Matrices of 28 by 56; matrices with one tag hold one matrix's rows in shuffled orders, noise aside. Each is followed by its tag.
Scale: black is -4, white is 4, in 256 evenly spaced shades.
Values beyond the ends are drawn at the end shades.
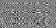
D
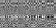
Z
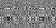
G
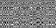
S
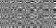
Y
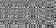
Z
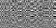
Y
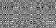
S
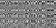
Z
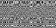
S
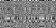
G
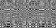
G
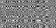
D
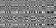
Z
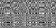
G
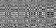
Z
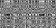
G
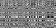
Z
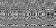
Z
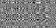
D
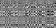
Z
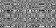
G
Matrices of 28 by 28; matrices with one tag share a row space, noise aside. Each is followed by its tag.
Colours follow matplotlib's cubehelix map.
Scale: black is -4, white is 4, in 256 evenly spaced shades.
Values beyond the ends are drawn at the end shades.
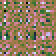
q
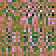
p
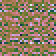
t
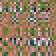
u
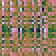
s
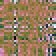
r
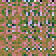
p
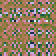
u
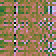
r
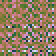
p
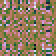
q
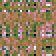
q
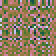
u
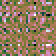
q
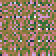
u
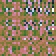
p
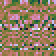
t
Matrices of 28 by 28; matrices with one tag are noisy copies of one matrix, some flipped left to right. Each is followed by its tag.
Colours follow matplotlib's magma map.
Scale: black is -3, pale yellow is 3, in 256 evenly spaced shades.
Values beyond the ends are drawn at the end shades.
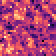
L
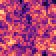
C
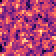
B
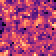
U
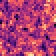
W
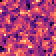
B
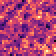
L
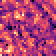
L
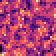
B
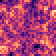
C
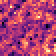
L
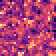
U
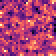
U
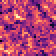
L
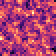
B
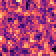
B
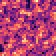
B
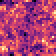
C
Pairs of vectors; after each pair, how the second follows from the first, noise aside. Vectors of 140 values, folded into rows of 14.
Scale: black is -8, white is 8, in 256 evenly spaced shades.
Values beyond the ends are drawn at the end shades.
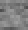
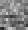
wrapped around, scaled up.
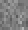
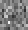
wrapped around, scaled up.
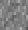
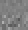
reversed, partly zeroed.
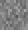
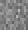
sign-scrambled.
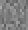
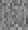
reversed, negated.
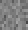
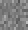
negated.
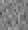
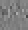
reversed, partly zeroed.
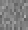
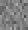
negated.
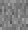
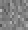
sign-scrambled.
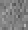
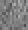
negated.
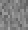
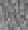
reversed, negated.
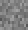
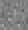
reversed, partly zeroed.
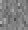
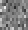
wrapped around, scaled up.
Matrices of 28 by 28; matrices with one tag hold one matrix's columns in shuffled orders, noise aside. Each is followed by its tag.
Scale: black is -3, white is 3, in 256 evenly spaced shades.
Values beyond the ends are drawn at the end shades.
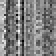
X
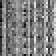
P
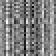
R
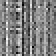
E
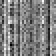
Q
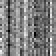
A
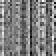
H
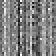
H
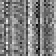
R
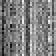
Q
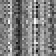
R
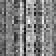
Q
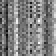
R
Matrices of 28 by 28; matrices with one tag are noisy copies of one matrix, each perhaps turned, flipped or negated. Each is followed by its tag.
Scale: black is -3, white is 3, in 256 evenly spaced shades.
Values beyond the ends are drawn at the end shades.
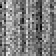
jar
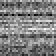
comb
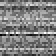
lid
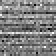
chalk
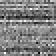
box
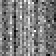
comb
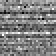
chalk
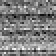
jar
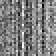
chalk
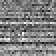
chalk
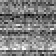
jar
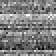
jar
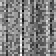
lid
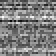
box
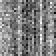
comb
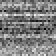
comb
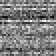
box
